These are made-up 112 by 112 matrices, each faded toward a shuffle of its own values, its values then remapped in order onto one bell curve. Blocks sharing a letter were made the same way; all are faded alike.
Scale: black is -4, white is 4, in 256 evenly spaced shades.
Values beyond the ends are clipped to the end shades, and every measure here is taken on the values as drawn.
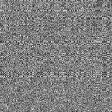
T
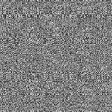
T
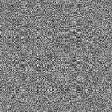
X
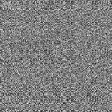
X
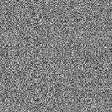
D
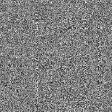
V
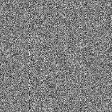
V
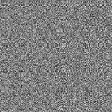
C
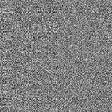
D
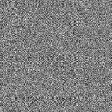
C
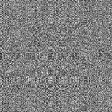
C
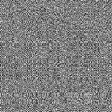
C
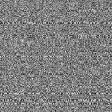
T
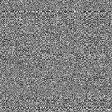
T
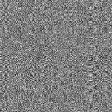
C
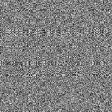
T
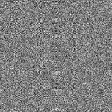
D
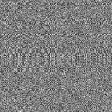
X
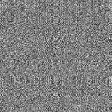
D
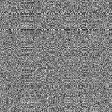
X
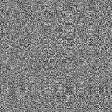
X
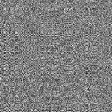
C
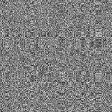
C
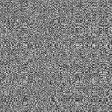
X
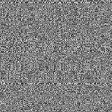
T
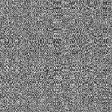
X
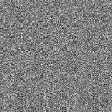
D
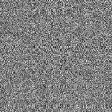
D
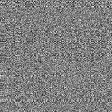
T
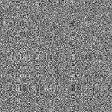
D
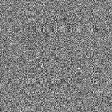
D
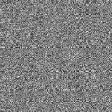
T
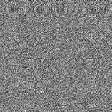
D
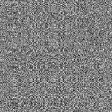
C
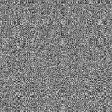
D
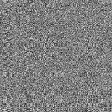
D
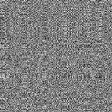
C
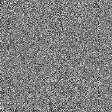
V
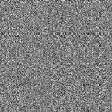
D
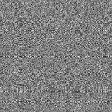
T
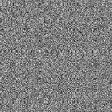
D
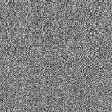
D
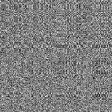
C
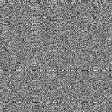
T
